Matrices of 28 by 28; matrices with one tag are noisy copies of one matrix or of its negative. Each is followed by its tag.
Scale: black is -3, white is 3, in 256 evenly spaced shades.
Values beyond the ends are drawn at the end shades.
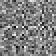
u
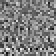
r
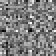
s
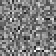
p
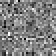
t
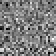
r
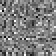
t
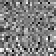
r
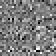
p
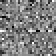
s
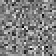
u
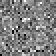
p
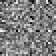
s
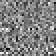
r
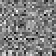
t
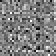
p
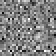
p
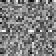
s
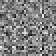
u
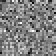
s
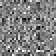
p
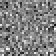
r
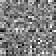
s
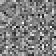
u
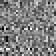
r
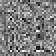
p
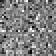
s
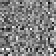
r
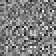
u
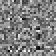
p
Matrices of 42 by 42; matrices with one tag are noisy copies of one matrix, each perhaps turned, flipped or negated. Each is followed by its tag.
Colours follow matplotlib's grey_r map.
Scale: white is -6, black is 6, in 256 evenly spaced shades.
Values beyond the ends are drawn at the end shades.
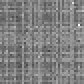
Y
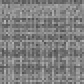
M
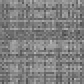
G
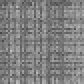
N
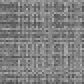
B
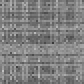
G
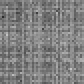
Y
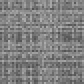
Y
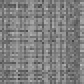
M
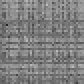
N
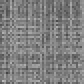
B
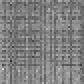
B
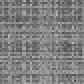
Y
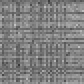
B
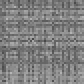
N
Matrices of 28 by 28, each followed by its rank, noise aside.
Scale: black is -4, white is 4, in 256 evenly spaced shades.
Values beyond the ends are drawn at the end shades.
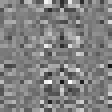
three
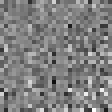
four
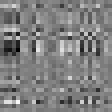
two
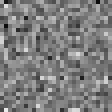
six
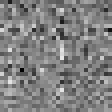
six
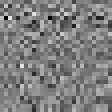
four
